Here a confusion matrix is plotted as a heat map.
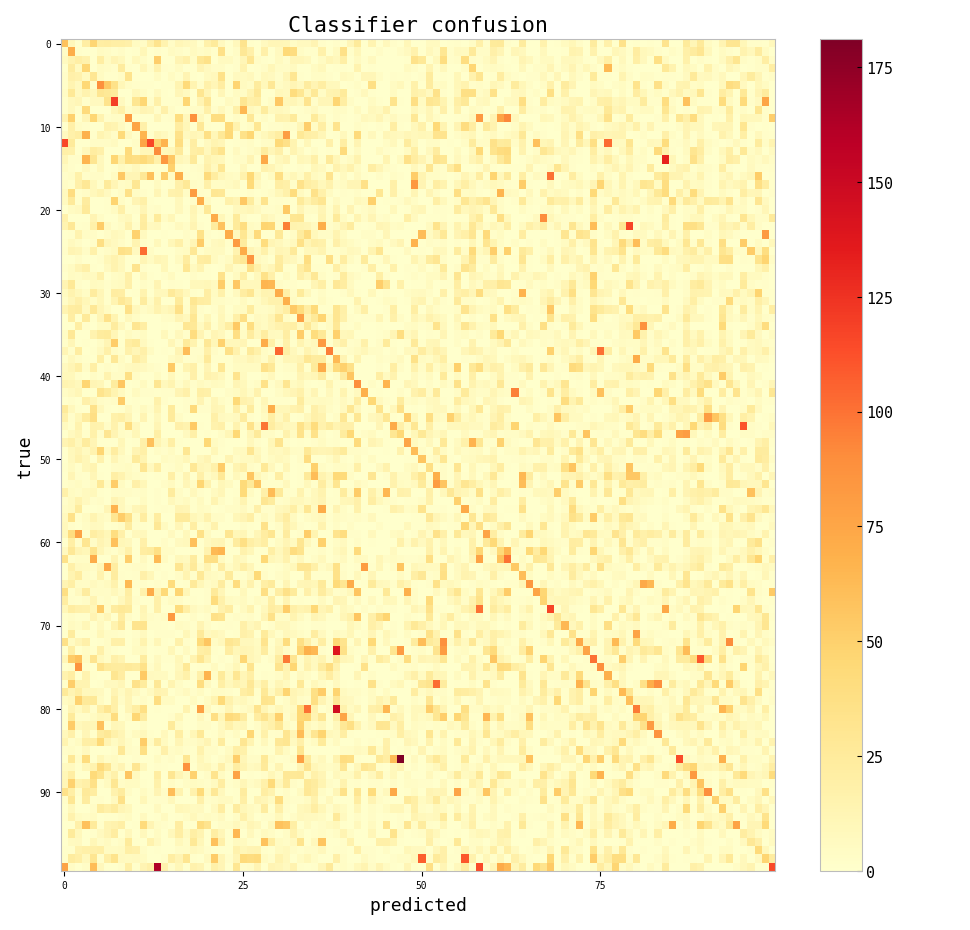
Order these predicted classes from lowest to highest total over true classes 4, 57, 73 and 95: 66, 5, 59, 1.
66, 5, 59, 1
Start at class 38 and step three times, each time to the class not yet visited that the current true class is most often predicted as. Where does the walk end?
81
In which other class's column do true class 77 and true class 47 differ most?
52
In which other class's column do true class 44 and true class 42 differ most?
63
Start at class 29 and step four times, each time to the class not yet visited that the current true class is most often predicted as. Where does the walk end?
1
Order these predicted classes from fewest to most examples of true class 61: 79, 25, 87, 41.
87, 25, 79, 41
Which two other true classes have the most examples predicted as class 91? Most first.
45, 77
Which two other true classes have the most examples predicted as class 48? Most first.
66, 45
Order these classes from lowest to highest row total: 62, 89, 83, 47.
89, 83, 47, 62
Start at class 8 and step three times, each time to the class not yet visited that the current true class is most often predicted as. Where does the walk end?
31
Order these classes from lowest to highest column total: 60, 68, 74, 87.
68, 60, 87, 74
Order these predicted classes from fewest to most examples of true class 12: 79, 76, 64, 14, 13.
64, 79, 13, 14, 76
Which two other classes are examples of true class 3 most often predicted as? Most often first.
76, 57
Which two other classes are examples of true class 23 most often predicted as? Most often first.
98, 50
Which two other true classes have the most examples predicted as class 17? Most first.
87, 37
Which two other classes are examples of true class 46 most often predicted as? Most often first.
95, 28
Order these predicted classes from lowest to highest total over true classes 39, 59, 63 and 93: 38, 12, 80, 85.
12, 85, 80, 38
